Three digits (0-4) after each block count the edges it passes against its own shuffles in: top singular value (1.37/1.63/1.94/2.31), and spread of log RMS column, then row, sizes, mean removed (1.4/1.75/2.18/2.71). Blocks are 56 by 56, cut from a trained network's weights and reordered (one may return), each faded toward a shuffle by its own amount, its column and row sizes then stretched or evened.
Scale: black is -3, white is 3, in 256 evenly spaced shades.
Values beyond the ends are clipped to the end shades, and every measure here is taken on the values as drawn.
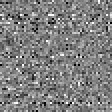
1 1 3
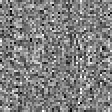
2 2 0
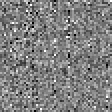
0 3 0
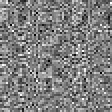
3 1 0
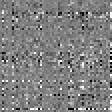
2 4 4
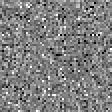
0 2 0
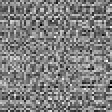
4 1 1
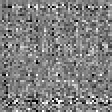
2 2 4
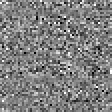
0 2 3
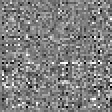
1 4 3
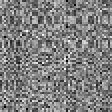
4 1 1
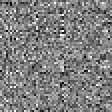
2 2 2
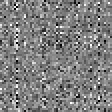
2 4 2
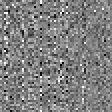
2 4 0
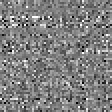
0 3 4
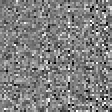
1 4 2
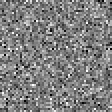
0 0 1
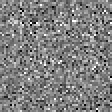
0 1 2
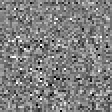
1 2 3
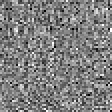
3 1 1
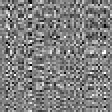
4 4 2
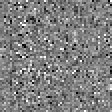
0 2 1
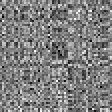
4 2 0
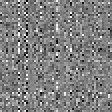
3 4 2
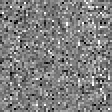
0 3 1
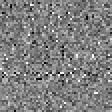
1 0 2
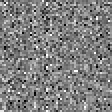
1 2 0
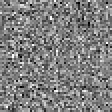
1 2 1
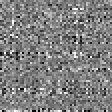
2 1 4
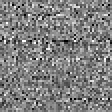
2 0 3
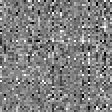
3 4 2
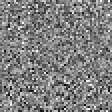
1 1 1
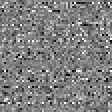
0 1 4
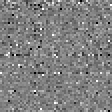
0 1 3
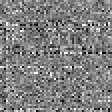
2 1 4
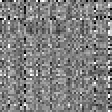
3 4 2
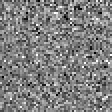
1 0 2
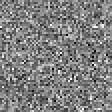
0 0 1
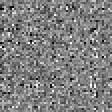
0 3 3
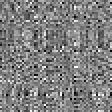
4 2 3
